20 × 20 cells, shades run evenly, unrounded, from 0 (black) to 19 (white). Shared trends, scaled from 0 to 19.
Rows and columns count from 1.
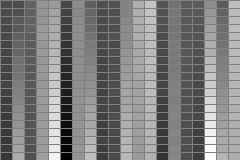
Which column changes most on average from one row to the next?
18
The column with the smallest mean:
6
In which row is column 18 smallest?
1
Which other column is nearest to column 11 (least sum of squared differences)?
4
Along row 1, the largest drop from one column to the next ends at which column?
14
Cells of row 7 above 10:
8
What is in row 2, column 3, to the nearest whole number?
7
